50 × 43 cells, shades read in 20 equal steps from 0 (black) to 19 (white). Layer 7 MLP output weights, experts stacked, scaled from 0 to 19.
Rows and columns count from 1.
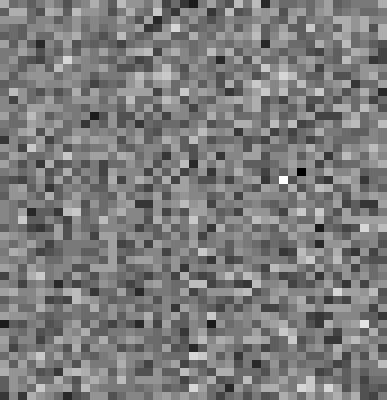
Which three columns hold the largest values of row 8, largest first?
8, 39, 29
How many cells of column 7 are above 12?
3
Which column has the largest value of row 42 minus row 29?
36
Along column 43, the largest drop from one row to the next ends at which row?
12
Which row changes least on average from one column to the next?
40
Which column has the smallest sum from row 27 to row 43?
6
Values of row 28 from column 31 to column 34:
13 9 10 8
